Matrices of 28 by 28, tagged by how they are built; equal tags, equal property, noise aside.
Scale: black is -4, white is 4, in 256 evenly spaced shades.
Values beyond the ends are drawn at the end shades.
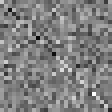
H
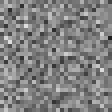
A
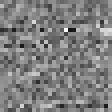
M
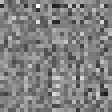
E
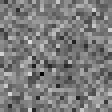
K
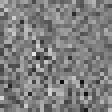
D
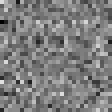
E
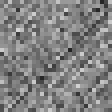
K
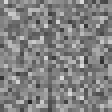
A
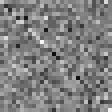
H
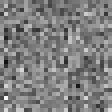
E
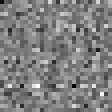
M
